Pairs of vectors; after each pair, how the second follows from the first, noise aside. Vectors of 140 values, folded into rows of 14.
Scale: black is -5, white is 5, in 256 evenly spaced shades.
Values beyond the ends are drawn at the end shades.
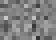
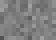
wrapped around, negated, shrunk.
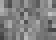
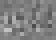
wrapped around, partly zeroed.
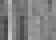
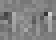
wrapped around, partly zeroed.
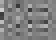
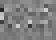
negated, partly zeroed.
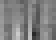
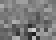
sign-scrambled.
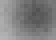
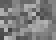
sign-scrambled.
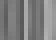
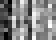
reversed, negated, scaled up.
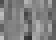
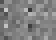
wrapped around, partly zeroed.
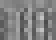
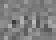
reversed, negated, partly zeroed.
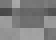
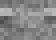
negated, partly zeroed.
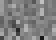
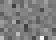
negated, partly zeroed.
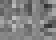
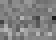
wrapped around, partly zeroed.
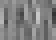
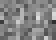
sign-scrambled.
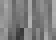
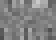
reversed, negated, partly zeroed.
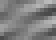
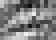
wrapped around, scaled up.
